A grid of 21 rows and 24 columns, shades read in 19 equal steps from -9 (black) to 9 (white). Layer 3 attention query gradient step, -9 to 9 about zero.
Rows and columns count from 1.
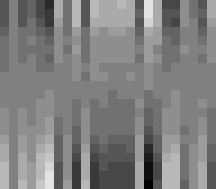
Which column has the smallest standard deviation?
2
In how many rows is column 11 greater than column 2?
9
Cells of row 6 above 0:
10
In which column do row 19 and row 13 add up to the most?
6
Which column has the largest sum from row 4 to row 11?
17
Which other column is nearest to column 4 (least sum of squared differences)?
8
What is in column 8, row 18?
1
